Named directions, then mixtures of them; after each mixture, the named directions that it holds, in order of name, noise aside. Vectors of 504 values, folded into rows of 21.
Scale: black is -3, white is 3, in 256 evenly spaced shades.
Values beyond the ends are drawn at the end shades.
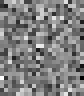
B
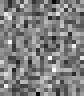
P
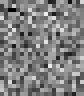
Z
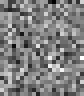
P, Z.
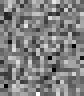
P.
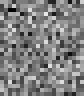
Z.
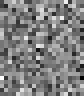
B.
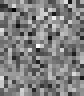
B, Z.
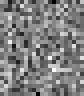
P, Z.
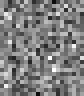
P.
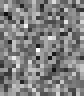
B, P.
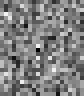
B, P.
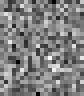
P, Z.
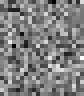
P, Z.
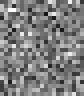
Z.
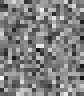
B.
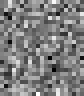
P.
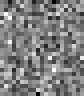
P.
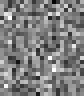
P.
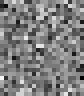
B.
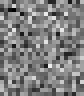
Z.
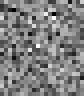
B, Z.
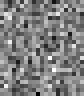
P.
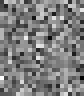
B.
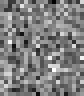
P, Z.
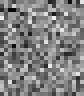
Z.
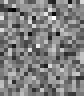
B, Z.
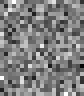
B, Z.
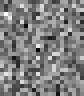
B, P.
